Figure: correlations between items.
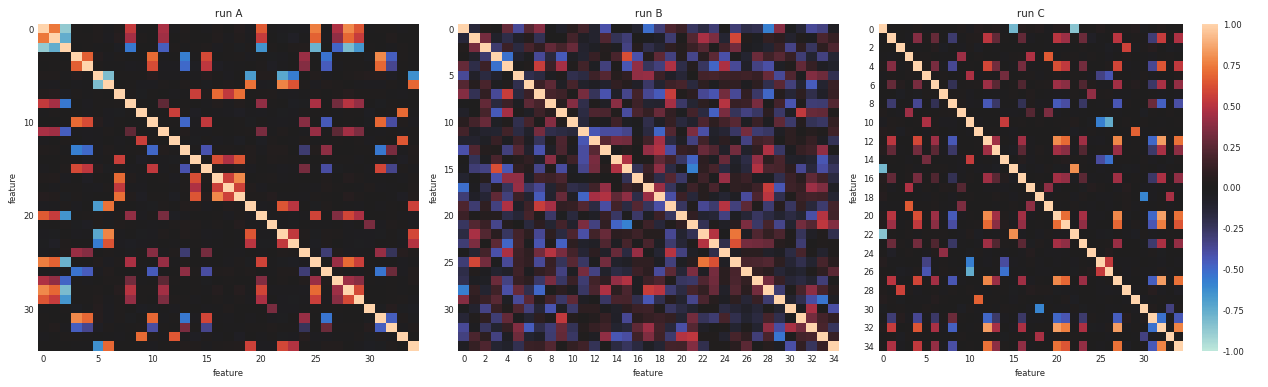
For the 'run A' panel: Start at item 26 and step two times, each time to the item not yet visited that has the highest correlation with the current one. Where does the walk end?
32
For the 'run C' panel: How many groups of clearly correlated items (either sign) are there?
8
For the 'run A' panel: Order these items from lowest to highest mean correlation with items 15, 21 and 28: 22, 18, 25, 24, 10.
22, 18, 24, 10, 25
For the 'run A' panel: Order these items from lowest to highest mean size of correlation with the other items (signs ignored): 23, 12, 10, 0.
12, 23, 10, 0
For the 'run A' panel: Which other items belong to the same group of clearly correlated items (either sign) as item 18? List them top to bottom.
7, 14, 16, 17
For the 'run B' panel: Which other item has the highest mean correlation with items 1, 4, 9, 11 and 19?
7
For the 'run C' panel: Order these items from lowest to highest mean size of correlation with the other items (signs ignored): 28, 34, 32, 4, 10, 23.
28, 10, 23, 4, 34, 32
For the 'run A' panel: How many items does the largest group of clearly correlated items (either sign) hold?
10
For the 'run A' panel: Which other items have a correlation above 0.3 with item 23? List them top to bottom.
6, 19, 22, 34
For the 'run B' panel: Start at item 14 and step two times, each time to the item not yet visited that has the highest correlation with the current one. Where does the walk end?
3
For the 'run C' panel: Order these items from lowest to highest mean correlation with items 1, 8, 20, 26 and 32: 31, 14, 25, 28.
31, 14, 28, 25
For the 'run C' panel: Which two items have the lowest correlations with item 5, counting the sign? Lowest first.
26, 25
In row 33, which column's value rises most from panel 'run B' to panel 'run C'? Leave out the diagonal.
29
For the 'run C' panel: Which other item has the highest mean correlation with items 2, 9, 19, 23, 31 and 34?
3
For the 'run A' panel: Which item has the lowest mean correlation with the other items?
2
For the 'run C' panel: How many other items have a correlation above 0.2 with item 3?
3
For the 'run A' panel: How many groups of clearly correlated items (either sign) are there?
6
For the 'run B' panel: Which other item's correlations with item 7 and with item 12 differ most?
18
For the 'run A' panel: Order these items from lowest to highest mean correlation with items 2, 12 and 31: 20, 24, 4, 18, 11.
20, 11, 18, 24, 4
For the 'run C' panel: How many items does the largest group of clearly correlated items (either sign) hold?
14
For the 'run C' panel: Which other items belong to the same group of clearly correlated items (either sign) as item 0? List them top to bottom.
15, 22
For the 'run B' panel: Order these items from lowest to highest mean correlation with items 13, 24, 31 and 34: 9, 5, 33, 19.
5, 19, 33, 9
